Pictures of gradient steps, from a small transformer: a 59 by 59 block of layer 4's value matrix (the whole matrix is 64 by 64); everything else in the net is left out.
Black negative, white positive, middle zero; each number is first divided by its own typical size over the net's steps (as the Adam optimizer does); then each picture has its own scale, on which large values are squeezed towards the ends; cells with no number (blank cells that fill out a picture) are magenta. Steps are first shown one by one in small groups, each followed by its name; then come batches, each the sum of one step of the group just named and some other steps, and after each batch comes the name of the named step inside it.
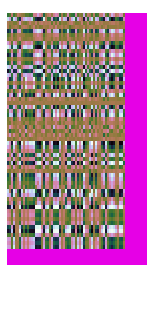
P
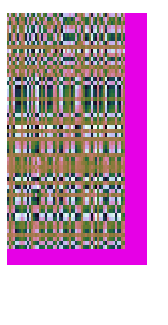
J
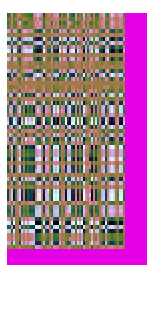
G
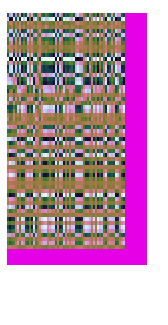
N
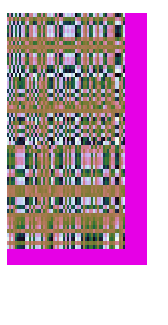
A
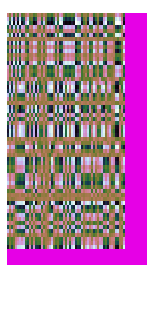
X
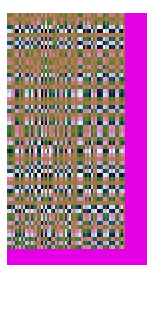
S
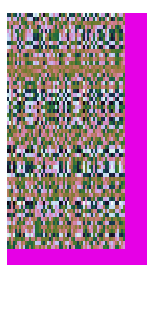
S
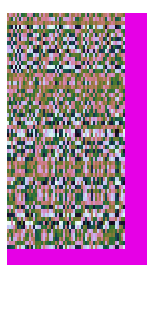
G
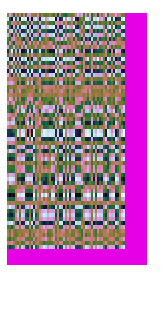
N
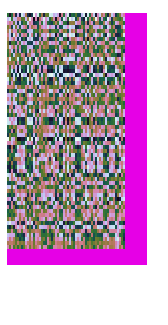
A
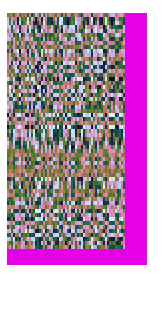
X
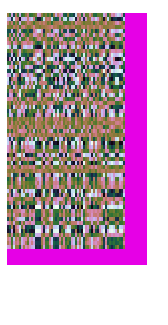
P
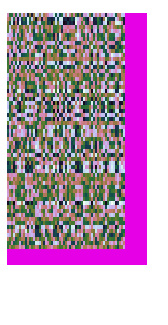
X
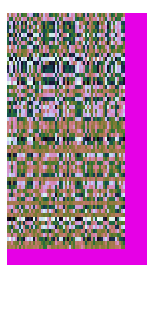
N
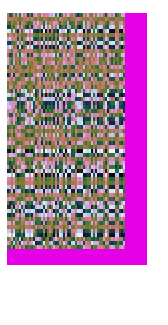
S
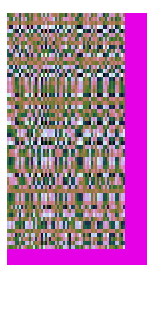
S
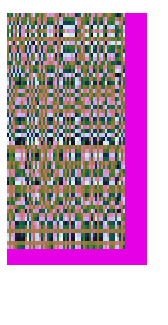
A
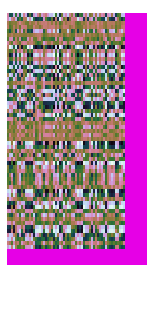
P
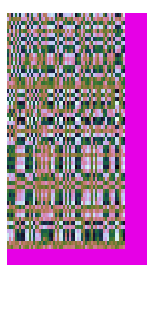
A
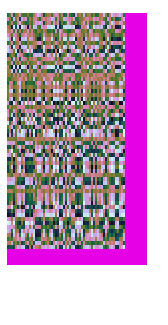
G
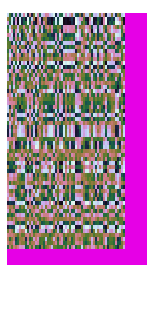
X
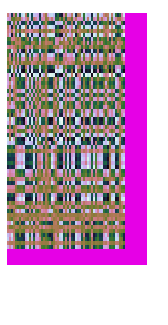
A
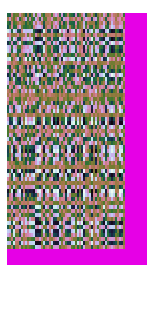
G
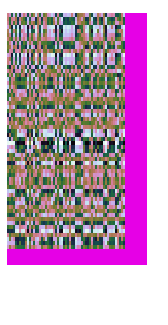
A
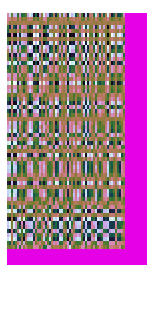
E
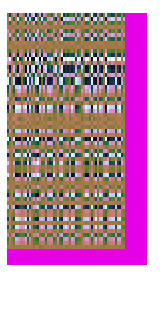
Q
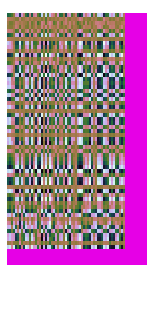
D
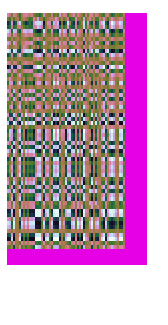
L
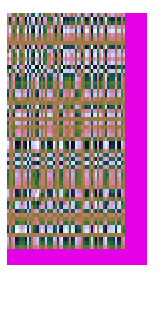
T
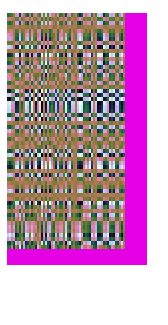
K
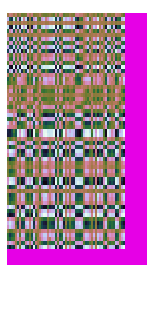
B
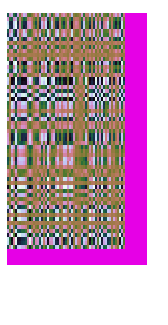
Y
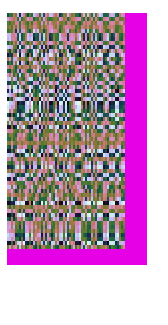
K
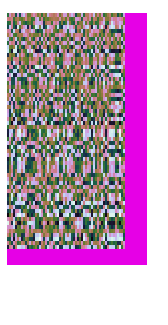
L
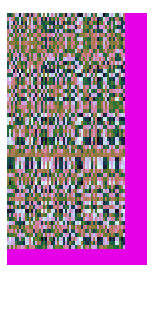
D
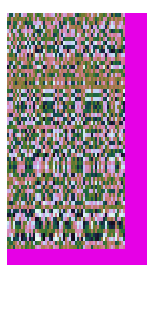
L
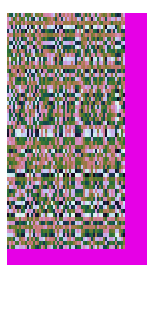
Q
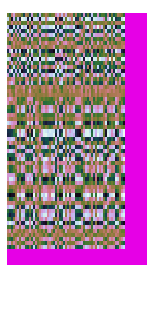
B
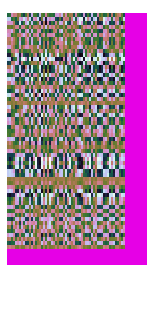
D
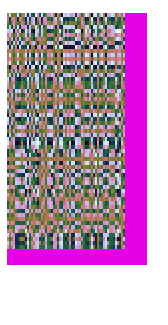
T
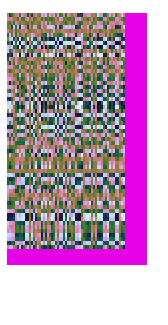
K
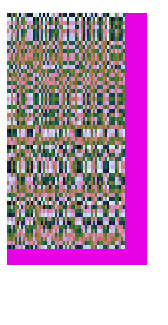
B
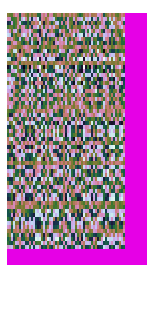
L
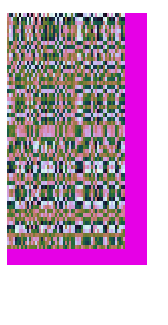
T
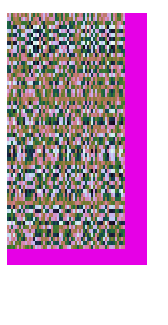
E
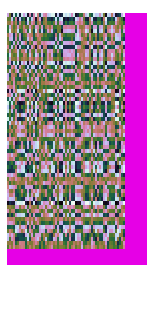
T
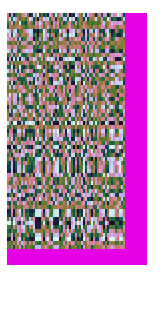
L
